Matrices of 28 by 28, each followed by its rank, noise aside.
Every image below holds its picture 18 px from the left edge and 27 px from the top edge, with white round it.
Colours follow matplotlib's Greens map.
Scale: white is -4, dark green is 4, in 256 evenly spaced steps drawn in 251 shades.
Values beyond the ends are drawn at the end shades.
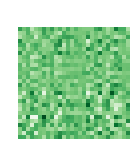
four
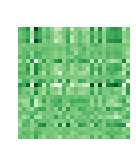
two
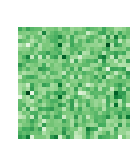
six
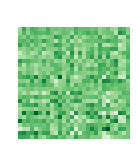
four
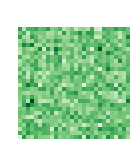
six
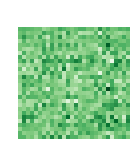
six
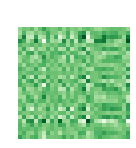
two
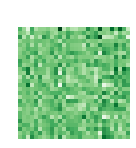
four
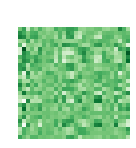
three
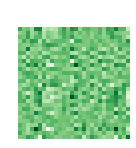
four
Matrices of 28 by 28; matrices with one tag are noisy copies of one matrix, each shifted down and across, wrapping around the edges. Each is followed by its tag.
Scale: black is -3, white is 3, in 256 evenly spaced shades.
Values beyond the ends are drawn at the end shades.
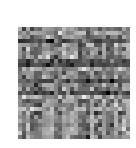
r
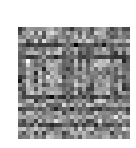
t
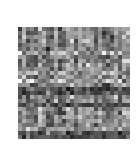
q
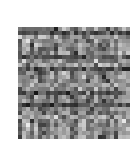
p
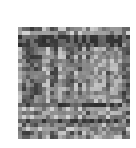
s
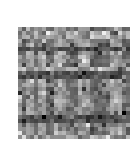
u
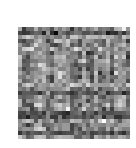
r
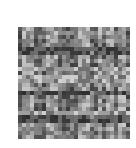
u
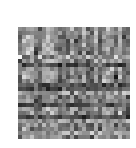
r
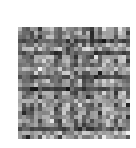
p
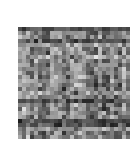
r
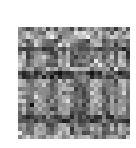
u
